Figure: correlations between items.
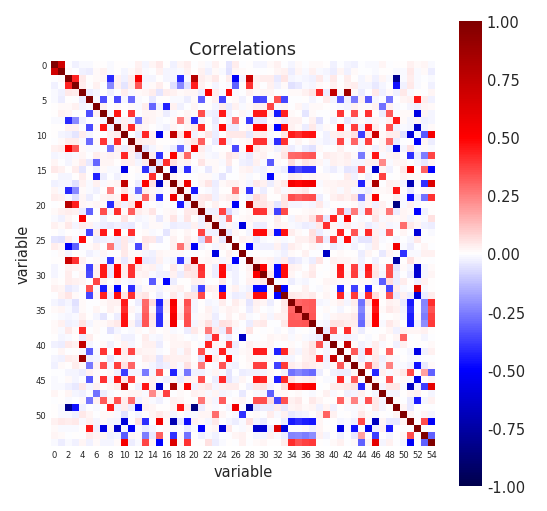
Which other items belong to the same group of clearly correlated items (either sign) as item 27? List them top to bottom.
23, 39, 50
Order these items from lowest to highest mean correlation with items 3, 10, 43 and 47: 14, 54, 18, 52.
52, 18, 14, 54
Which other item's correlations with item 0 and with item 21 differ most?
1
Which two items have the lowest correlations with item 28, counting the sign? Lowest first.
49, 26
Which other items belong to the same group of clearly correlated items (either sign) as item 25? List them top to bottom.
4, 22, 38, 40, 42
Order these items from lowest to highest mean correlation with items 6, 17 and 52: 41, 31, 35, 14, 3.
41, 14, 3, 31, 35
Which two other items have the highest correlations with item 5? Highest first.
52, 32
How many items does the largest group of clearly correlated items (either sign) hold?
15
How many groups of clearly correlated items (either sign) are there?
7
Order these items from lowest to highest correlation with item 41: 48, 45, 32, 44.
32, 44, 48, 45
